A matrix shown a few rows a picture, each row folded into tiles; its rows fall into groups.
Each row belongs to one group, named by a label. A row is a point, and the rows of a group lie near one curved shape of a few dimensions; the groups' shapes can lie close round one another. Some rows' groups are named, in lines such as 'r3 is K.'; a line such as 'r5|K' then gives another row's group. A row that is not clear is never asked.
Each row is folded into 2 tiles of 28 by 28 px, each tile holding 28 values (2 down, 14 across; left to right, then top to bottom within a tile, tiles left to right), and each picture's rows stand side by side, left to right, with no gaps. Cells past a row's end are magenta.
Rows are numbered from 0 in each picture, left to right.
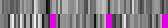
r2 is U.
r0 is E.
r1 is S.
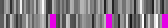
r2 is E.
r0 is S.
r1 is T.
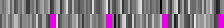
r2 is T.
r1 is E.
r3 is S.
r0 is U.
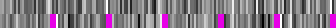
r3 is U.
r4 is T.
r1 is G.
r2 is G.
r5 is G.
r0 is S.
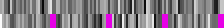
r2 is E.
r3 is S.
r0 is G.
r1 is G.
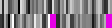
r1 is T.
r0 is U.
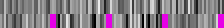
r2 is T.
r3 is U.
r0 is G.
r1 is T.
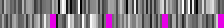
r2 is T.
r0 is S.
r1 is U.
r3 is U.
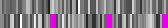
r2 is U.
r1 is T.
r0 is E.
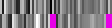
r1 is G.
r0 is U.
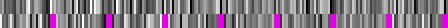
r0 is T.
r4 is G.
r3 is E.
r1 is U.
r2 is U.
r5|U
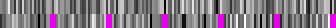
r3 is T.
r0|T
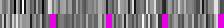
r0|T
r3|S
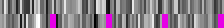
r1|U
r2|U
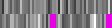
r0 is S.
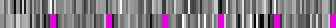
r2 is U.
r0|T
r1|U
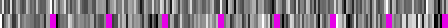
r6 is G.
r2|G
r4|S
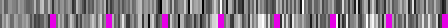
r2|T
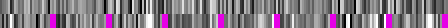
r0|T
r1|T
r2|U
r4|U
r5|U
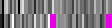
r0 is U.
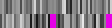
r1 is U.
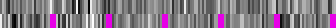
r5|T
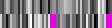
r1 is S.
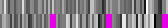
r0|G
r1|E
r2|E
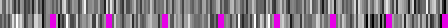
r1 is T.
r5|G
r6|T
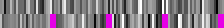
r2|T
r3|E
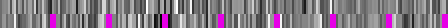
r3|U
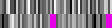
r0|T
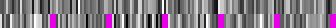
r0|E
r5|S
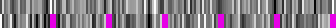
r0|T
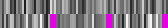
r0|U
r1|S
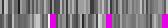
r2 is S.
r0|U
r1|S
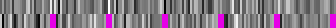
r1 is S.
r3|S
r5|U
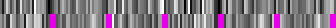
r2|G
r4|U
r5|G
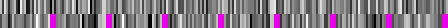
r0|U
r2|T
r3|T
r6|T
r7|U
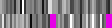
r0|T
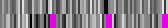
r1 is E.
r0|T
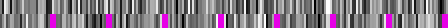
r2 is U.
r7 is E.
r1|T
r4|E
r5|S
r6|U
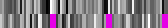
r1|S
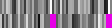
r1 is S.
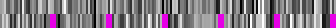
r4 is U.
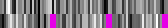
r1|E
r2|E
